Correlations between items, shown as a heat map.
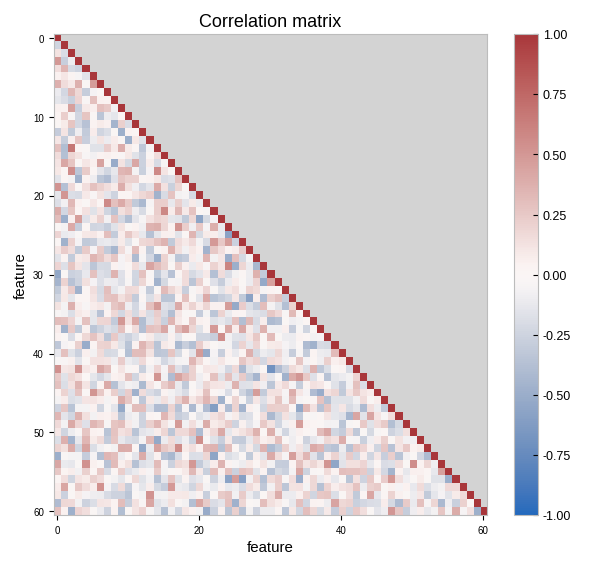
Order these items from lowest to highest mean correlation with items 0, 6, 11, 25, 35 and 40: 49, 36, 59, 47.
59, 49, 47, 36
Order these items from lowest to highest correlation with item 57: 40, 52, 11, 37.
37, 52, 11, 40
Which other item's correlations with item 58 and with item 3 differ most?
42
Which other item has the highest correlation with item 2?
14
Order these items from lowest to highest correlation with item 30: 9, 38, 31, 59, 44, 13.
44, 9, 13, 59, 38, 31
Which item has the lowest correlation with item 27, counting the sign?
33
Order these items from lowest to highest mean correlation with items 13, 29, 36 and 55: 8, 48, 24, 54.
8, 48, 54, 24
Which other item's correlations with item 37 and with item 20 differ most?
1
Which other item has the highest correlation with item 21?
7
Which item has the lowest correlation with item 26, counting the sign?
56
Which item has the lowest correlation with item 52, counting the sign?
12
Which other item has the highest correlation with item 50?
54
